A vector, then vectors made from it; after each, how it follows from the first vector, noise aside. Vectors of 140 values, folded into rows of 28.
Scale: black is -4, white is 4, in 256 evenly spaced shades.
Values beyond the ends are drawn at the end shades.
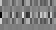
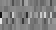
partly zeroed.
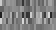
sign-scrambled.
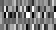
reversed, negated, scaled up.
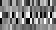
negated, scaled up.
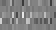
partly zeroed.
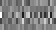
negated.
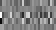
negated.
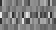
negated.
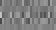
negated, shrunk.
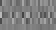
negated, shrunk.
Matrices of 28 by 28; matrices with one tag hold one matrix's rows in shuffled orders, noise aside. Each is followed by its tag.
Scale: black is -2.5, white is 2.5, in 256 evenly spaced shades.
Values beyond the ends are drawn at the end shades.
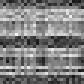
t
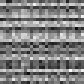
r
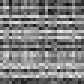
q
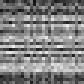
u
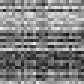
t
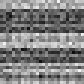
r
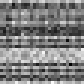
r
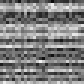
t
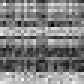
t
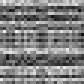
t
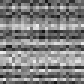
r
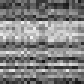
t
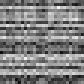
t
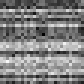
t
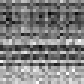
r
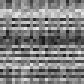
r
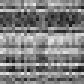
t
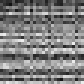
u
